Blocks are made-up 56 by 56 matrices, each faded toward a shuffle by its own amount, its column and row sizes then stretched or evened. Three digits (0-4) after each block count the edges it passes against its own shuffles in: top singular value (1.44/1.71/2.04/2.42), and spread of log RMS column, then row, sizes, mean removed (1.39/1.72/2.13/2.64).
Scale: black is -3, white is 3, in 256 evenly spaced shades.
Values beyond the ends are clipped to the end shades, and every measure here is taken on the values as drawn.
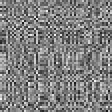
4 2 2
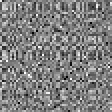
4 1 1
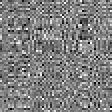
4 3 1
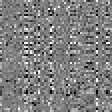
4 4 2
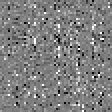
1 4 2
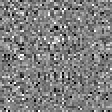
3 2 2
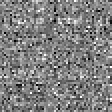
2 1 1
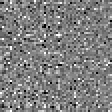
2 2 1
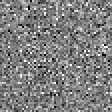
2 1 2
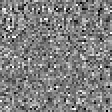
2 1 2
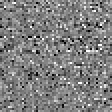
1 1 3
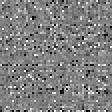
1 1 4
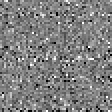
0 0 3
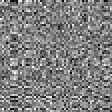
4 1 3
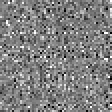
2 2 1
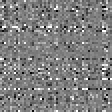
2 3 4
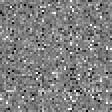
0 2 1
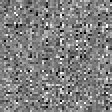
1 4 2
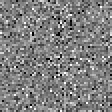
1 1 0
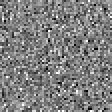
1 0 0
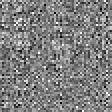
3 2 0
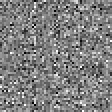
0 3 1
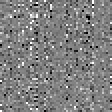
2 4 0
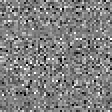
3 0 3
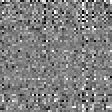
3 3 4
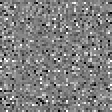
0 3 3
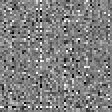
3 4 2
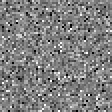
1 0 1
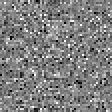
2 0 0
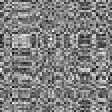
4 2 3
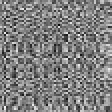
4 3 2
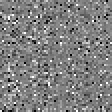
2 2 1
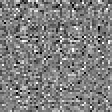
3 2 1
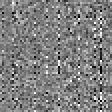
3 4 1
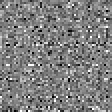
0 3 4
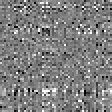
3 2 3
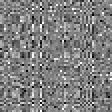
4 3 0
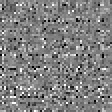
3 2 3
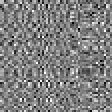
4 2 2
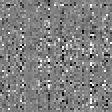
2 4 2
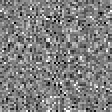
3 0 0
